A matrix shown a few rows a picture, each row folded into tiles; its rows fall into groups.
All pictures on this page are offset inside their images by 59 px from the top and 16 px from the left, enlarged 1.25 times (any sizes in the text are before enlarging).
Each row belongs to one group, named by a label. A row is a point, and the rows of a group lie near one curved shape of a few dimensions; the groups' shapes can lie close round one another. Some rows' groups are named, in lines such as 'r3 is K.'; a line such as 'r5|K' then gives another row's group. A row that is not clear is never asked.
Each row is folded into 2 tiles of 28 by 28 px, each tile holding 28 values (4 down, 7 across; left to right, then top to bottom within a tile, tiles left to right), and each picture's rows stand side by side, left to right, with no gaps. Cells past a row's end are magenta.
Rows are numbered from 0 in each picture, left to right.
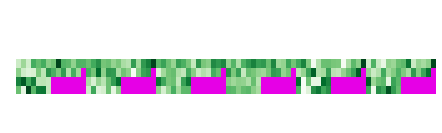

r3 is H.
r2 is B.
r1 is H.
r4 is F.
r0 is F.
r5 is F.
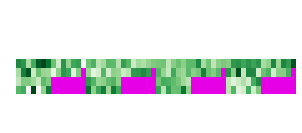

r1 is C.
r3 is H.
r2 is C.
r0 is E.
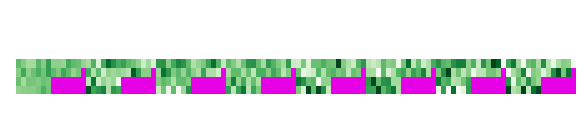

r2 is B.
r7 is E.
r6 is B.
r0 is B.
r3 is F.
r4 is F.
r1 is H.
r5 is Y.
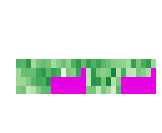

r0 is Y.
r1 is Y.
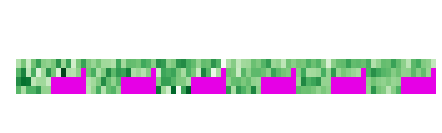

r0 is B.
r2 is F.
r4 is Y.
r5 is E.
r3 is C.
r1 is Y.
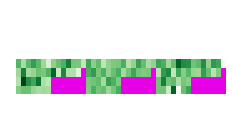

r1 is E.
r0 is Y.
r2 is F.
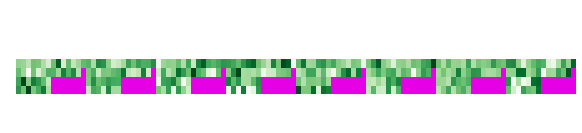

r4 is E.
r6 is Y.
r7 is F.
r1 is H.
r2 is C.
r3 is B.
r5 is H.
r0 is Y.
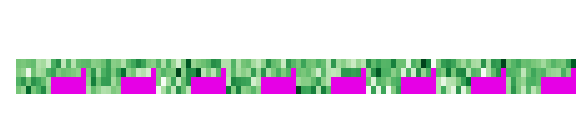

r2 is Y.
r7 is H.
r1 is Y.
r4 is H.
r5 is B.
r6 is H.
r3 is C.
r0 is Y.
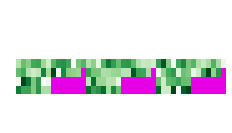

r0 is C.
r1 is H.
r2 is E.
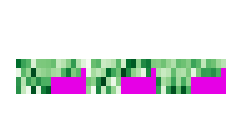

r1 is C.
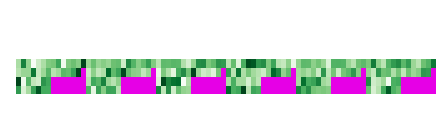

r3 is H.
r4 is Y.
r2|C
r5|F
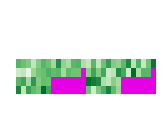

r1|B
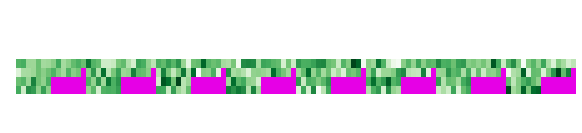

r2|Y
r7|E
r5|H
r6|B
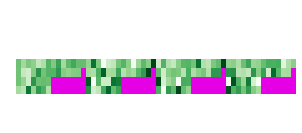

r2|F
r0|Y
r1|F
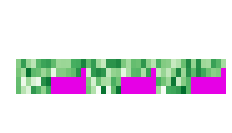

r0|F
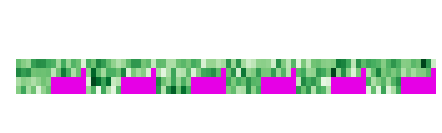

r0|E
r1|Y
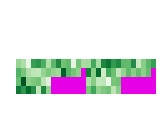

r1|H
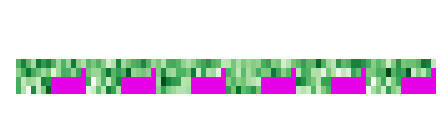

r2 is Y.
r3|C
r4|B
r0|F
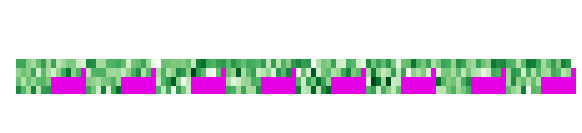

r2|C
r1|E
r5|Y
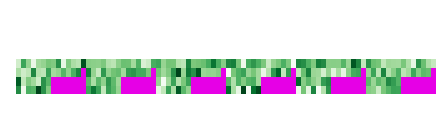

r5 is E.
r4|B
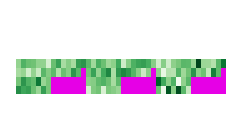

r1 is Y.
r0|Y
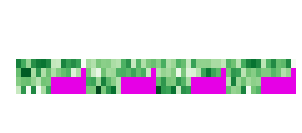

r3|F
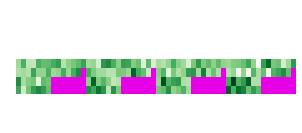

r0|F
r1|H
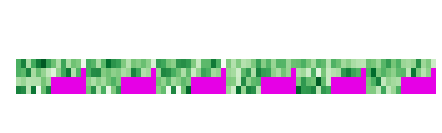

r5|B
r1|E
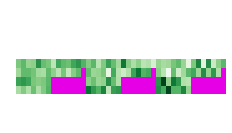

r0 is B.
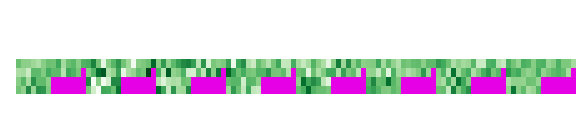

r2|H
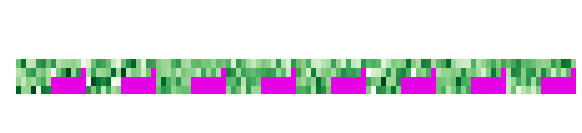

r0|E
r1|C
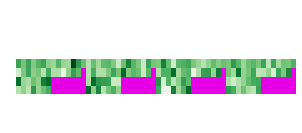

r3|H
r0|B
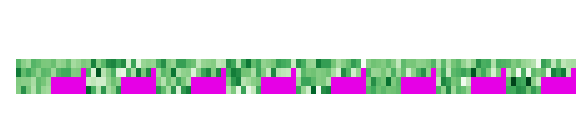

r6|C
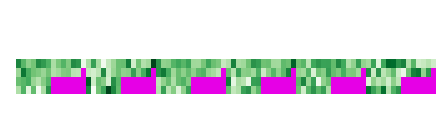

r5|H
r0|B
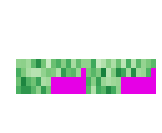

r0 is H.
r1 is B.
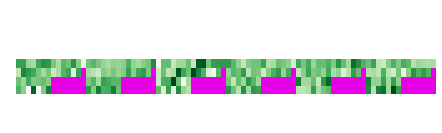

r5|C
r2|C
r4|B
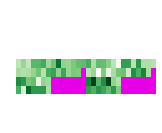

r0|F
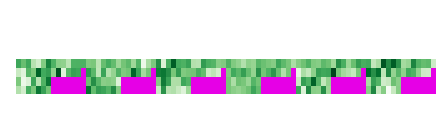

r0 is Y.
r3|B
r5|E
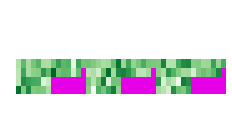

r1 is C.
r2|F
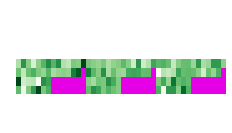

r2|C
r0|F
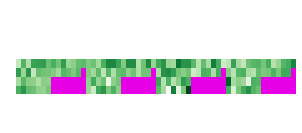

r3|F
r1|F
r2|F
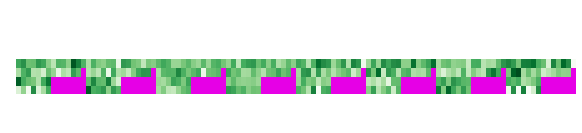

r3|H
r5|H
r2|Y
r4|F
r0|B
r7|B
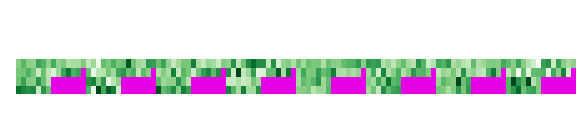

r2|E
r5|E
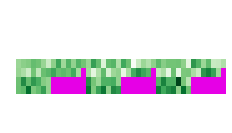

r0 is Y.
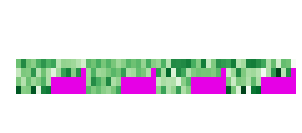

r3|E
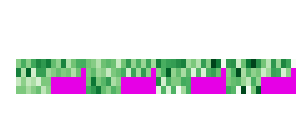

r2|B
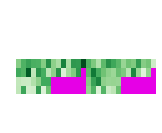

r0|H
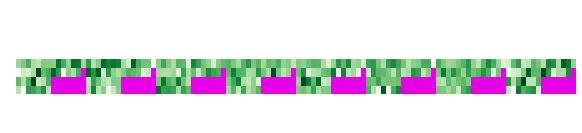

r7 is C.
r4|Y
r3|B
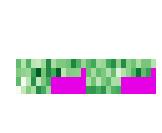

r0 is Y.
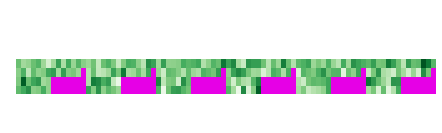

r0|Y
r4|Y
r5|B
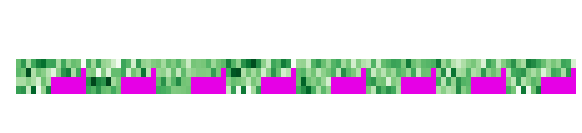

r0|E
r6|E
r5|F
